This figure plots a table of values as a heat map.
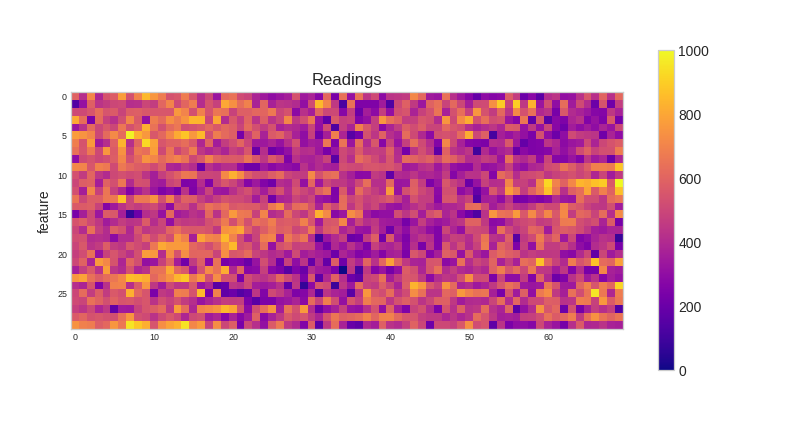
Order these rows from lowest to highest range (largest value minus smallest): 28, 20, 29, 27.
28, 20, 27, 29
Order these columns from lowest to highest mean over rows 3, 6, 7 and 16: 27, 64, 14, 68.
64, 27, 68, 14
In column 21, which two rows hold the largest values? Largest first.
17, 10
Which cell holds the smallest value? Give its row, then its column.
22, 34
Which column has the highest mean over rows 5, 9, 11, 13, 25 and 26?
69
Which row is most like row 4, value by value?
8
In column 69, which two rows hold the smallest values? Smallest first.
18, 27
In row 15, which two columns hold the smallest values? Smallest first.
7, 51
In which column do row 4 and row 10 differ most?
33
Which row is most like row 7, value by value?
13
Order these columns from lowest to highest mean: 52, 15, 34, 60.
34, 52, 60, 15
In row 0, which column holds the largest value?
9
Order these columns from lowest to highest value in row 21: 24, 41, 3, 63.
24, 41, 63, 3
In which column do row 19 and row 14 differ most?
12
